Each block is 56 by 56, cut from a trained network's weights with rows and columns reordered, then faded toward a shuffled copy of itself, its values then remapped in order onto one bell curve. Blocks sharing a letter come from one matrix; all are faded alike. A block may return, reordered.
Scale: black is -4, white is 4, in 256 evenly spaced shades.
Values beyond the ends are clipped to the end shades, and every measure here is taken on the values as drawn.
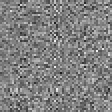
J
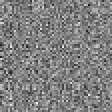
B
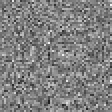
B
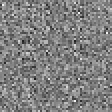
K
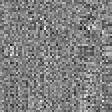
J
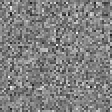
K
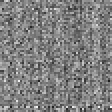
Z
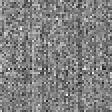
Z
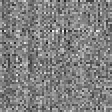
Z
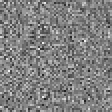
J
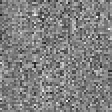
K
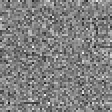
K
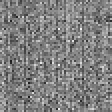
Z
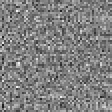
B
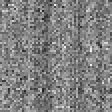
Z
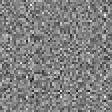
B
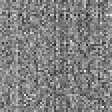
Z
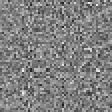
B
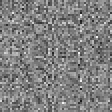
J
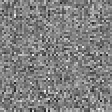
K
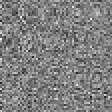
B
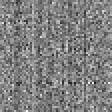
Z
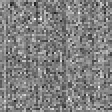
Z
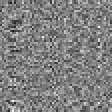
J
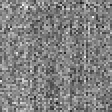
Z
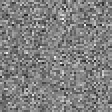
K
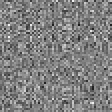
J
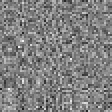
J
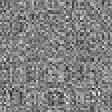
J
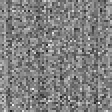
Z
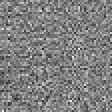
B
